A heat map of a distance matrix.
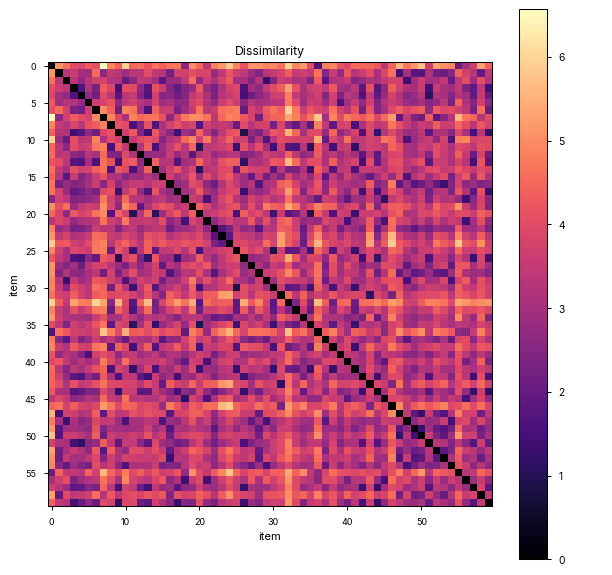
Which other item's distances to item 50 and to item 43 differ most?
47
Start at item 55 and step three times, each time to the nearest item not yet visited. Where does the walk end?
18
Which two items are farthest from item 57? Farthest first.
32, 7
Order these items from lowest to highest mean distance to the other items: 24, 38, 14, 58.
14, 38, 58, 24
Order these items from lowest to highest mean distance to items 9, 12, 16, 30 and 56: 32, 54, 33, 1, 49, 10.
49, 54, 1, 33, 10, 32
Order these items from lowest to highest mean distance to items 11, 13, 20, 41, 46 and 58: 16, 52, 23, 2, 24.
2, 16, 52, 23, 24
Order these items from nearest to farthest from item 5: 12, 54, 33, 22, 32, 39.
39, 54, 22, 12, 33, 32
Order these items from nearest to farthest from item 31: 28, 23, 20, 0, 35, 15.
15, 35, 20, 28, 0, 23
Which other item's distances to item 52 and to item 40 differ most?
7
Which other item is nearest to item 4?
51
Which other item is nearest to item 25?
30
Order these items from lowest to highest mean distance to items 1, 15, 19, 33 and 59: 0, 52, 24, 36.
52, 24, 36, 0
